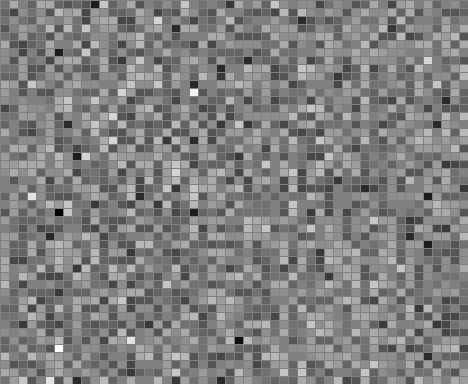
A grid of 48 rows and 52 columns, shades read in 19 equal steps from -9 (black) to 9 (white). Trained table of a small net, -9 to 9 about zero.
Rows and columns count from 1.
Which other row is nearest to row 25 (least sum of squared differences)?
40
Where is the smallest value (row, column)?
27, 7
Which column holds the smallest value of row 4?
20
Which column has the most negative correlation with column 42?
47
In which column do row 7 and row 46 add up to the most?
42
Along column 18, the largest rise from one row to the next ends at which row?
3
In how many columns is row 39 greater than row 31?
21
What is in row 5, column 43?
-3
